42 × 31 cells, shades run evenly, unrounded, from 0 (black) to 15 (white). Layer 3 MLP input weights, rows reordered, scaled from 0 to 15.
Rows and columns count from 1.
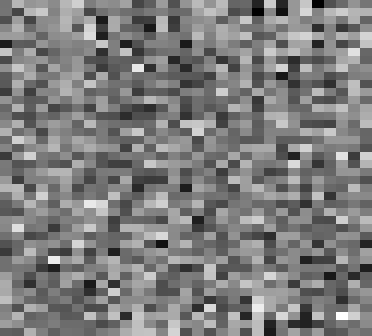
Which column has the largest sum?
30
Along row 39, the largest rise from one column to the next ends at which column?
18
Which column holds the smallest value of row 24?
16
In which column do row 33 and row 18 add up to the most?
5
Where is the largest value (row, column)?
40, 29
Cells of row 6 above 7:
20
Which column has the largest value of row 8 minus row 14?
13
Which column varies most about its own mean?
22
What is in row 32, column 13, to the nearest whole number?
9
